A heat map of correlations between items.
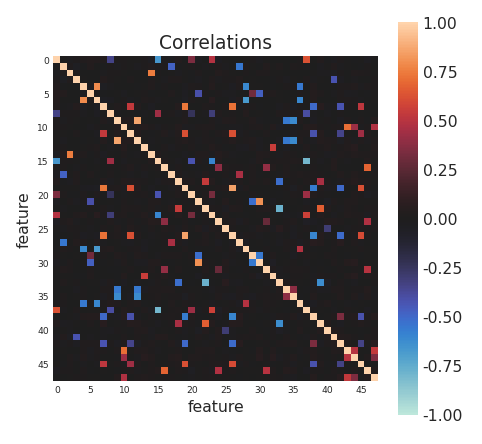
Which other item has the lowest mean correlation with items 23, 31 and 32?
15
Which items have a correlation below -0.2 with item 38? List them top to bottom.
7, 11, 19, 26, 45
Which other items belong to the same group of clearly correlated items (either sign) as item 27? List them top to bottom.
1, 17
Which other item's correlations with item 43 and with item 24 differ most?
10
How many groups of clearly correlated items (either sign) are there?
13
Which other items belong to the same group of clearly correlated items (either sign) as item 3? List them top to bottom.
41
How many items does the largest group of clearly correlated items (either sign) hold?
7
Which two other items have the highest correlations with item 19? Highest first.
26, 7
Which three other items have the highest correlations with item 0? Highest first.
37, 23, 20
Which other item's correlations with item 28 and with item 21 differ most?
30
